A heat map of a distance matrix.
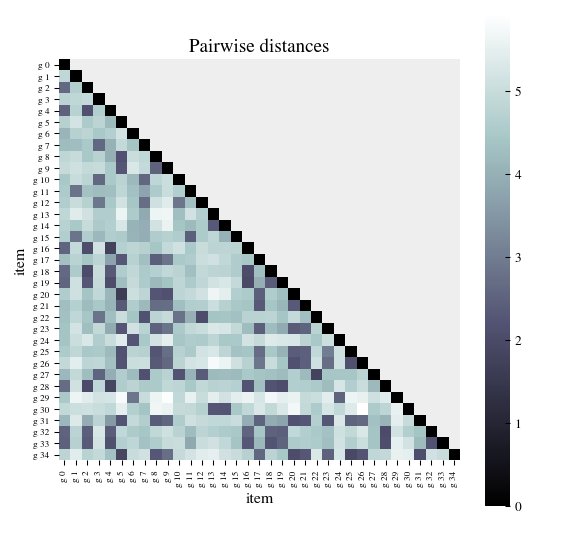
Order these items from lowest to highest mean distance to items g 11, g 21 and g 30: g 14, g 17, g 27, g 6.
g 14, g 17, g 27, g 6
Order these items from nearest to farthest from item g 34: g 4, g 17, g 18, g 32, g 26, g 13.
g 26, g 17, g 4, g 18, g 32, g 13
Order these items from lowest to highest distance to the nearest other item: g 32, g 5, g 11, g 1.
g 5, g 32, g 11, g 1
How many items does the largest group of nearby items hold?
11
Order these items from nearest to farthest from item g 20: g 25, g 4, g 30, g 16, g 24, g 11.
g 25, g 4, g 16, g 11, g 24, g 30
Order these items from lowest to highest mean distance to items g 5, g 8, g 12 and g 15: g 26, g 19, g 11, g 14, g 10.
g 26, g 11, g 10, g 19, g 14
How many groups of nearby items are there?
6
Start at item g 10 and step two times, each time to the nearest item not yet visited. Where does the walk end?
g 22
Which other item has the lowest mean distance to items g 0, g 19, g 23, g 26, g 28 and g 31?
g 4
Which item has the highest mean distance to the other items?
g 29
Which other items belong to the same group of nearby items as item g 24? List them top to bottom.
g 6, g 29
